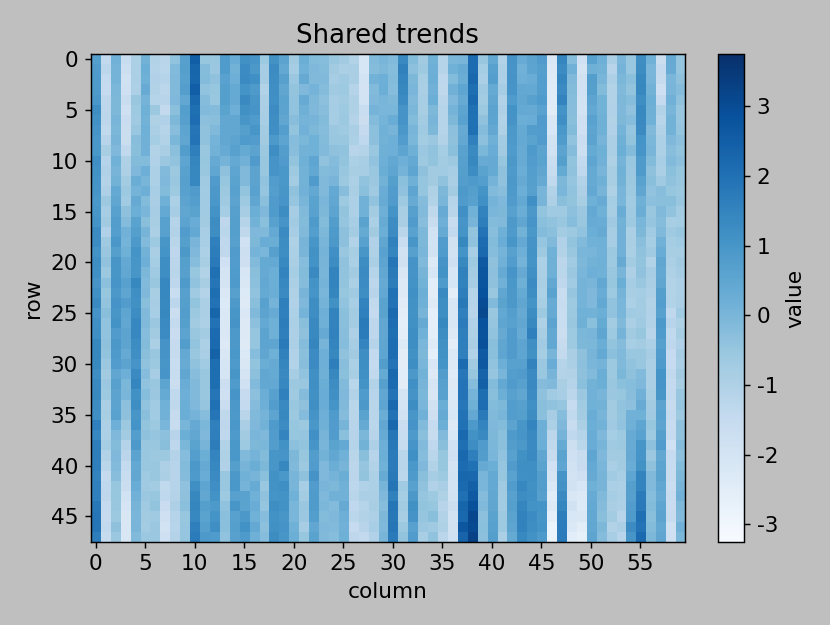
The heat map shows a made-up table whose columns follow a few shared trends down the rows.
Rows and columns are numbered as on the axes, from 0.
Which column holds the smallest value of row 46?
46
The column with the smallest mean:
36
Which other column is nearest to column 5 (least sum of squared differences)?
21
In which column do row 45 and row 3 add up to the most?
38
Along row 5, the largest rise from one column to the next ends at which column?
47
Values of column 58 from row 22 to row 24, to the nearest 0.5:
-1 -1 -1
